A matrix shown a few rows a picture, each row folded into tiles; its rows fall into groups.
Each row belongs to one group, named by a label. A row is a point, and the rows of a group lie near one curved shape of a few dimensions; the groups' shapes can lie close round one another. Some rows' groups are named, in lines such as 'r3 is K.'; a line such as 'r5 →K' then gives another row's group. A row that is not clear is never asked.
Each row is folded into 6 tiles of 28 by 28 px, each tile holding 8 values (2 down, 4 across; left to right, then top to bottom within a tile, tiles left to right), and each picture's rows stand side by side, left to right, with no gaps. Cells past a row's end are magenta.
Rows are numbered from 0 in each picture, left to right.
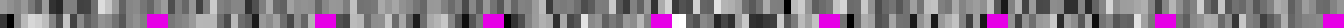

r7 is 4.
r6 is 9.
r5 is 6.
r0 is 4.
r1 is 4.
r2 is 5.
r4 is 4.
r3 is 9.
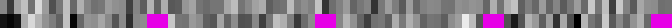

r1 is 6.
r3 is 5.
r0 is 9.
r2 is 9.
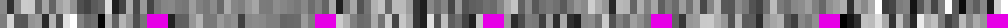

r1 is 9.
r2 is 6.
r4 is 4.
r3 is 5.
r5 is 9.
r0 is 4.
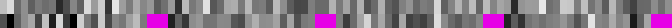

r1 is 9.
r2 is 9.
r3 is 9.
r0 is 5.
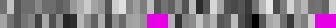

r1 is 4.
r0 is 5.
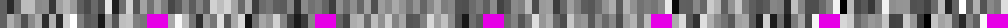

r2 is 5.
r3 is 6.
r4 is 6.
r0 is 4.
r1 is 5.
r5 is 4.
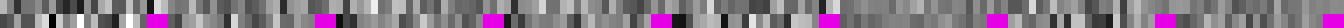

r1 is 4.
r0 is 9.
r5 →9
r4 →9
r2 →9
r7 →9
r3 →9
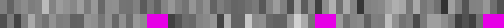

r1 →9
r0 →9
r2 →5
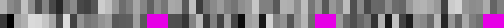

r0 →4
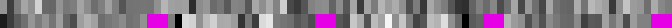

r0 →9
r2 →5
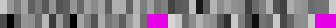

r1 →4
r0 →5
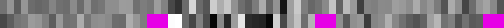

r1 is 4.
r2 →5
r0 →9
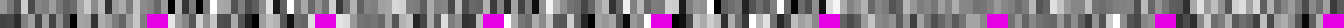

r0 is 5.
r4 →9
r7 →9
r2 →6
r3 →4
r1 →4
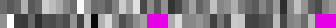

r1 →4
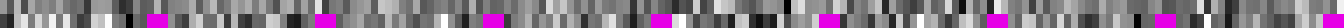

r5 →9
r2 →5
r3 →5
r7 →6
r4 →4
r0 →5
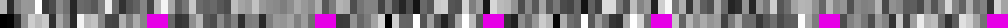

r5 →9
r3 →9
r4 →9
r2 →9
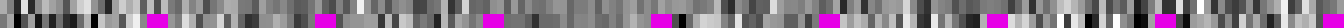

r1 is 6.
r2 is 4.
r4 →4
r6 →6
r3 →9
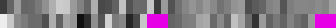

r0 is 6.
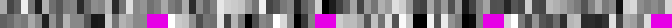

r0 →4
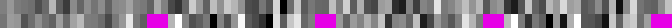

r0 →9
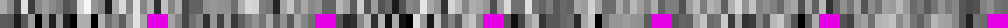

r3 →6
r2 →5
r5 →5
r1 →5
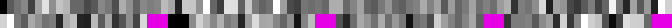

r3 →9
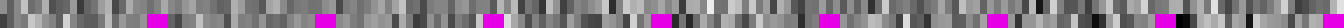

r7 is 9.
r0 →4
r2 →6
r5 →4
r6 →4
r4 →9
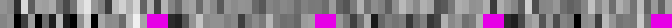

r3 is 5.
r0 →5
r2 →6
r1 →9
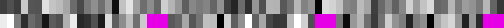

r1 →9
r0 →4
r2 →6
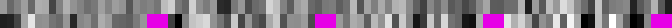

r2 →6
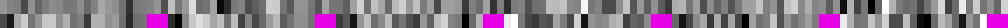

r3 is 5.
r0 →5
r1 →4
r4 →5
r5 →4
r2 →9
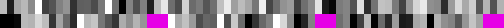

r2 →5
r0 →9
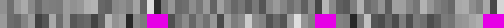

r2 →6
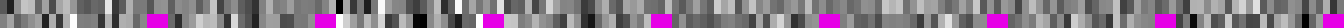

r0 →4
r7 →9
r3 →4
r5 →5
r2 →4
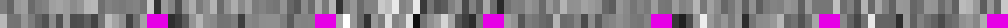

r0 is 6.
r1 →9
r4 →9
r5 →6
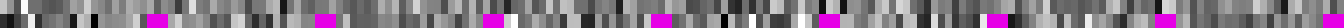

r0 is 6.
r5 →6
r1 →4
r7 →5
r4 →9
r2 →5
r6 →9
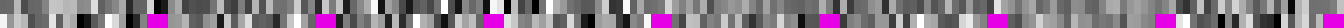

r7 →4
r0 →6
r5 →9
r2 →9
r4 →6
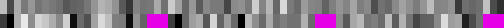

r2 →6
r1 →5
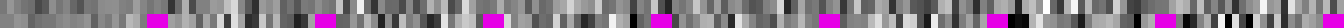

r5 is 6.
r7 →5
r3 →6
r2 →4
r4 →4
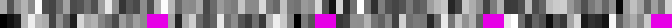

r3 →4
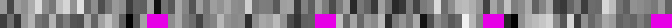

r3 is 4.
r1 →5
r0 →9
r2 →9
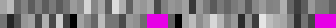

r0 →5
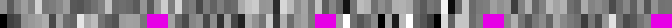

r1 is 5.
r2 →4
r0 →9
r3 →5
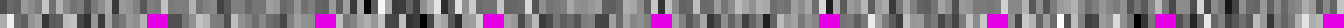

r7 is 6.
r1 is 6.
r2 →4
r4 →6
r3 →6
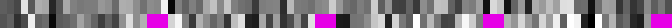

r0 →6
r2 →9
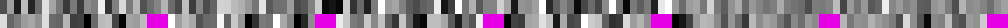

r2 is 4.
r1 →6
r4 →9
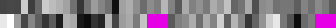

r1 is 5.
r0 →4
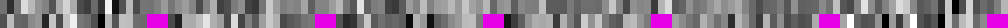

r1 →4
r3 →9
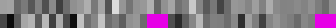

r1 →6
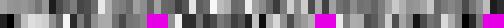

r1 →5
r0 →4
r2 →6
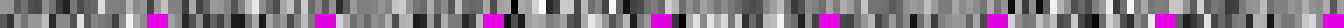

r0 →9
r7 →6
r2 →6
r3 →9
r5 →6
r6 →4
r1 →5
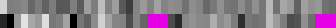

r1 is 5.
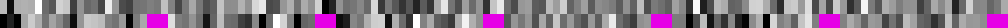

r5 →4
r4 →5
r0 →9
